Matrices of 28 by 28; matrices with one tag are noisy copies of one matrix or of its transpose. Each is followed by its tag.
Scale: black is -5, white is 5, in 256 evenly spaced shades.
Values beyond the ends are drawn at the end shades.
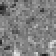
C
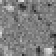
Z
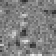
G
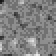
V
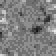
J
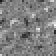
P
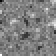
P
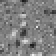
G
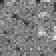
V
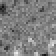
C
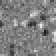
G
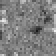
J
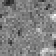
C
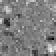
Z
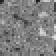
V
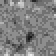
J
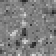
G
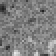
C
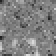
V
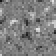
P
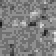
G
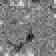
J
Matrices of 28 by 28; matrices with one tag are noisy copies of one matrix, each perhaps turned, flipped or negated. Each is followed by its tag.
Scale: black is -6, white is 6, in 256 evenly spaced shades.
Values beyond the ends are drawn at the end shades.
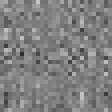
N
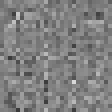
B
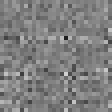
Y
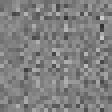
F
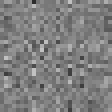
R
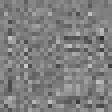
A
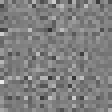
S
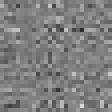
N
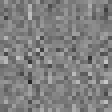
N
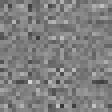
N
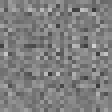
F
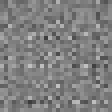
F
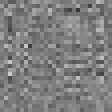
A
